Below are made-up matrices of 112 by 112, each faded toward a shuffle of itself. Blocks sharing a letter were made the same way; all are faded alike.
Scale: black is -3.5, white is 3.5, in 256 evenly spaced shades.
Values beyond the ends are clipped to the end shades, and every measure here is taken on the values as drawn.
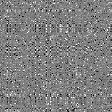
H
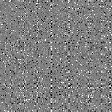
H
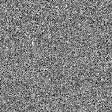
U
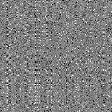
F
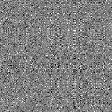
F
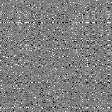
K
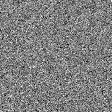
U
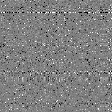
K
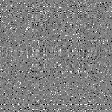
K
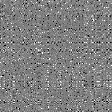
K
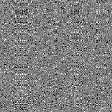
F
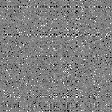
K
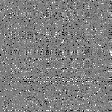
K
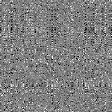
F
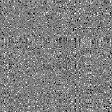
F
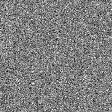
U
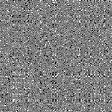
F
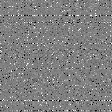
K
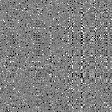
H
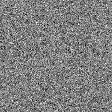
U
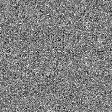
U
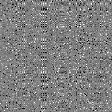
H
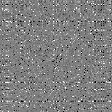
K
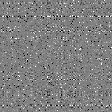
K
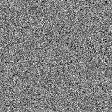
U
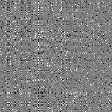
H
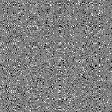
H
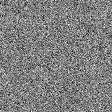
U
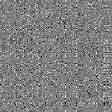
F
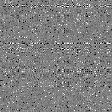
K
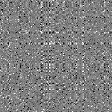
H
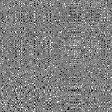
H
